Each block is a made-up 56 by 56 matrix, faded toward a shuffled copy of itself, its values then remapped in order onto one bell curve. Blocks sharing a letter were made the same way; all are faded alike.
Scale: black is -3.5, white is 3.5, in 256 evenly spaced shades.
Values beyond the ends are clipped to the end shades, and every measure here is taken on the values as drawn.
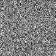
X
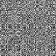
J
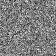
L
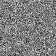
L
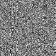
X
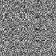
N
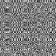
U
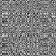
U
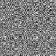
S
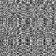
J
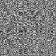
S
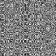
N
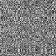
S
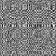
U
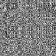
N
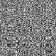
N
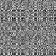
U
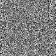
X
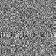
S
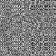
J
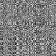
J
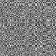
U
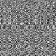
J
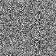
X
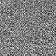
N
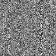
X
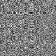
N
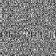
N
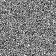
L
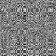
U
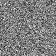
L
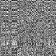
J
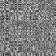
J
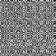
U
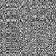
N
